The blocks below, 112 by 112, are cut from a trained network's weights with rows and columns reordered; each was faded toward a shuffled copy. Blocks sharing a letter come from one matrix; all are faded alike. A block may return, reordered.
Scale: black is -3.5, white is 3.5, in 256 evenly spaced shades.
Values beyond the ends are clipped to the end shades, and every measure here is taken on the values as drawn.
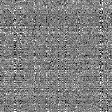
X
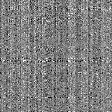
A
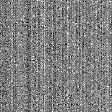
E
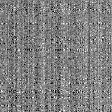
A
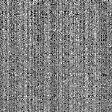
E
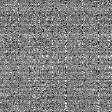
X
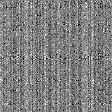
E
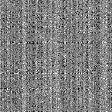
E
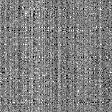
A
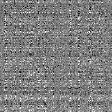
X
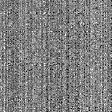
E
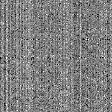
E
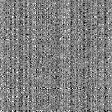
E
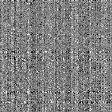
A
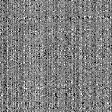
E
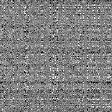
X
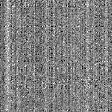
E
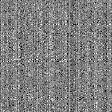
A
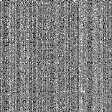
E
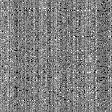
A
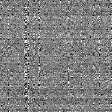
X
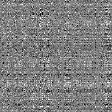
X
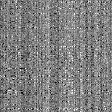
A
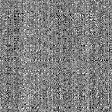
E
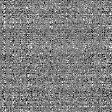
X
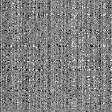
A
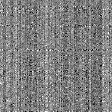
E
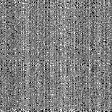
A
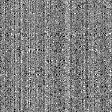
E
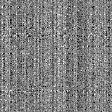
E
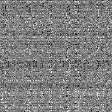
X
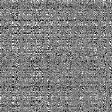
X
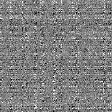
X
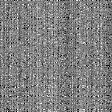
A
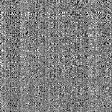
E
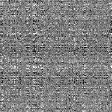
X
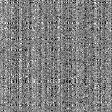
E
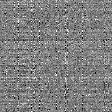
X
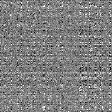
X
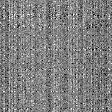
A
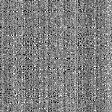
A
